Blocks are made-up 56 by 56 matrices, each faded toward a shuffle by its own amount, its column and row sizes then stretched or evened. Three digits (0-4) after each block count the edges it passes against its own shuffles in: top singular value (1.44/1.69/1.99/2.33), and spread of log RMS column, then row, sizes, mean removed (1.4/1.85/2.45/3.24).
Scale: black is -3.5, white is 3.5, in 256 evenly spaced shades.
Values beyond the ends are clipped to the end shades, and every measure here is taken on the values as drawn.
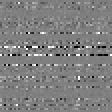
2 0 4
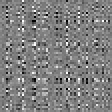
4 4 3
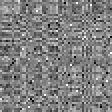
4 0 0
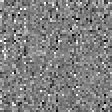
1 2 1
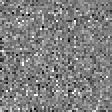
1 1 1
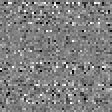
1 1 3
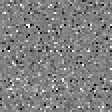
0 0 2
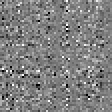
2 3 2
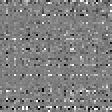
1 2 4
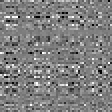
4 2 4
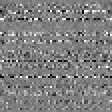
3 0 4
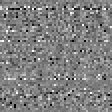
2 0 3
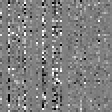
2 4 1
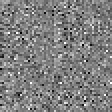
2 1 1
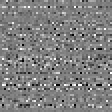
3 0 4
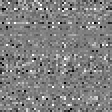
0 0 4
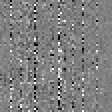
2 4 0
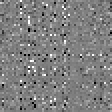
1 3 2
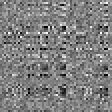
4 2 3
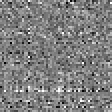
2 1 3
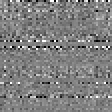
4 1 4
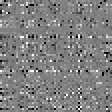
4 2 3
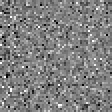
1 0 0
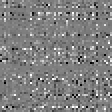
3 2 4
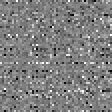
2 1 3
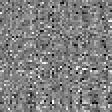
3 1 1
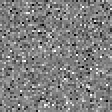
1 0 0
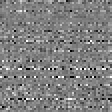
3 0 4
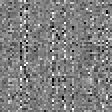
3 3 0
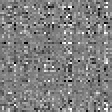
3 3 3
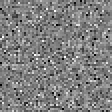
1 0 0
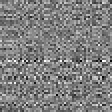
4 1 3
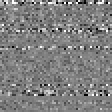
1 0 4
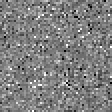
0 0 1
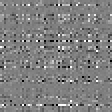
4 2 4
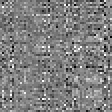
3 3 1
